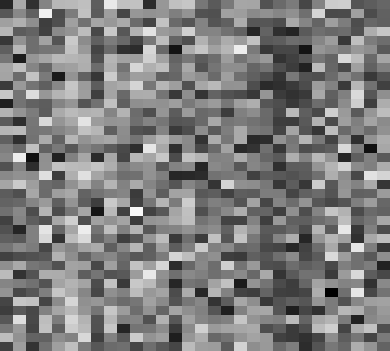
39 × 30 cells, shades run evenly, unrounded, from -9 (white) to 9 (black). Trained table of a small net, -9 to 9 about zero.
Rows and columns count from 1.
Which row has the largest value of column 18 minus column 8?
13
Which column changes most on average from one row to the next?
2
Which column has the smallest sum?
6
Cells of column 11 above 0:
18
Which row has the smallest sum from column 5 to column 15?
1
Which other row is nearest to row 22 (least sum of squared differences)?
25
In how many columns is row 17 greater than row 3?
18
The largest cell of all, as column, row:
26, 33
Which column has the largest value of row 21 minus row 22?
30
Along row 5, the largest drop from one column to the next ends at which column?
28
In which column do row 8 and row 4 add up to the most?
23
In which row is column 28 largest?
36
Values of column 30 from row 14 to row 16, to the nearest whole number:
-1 -1 -3
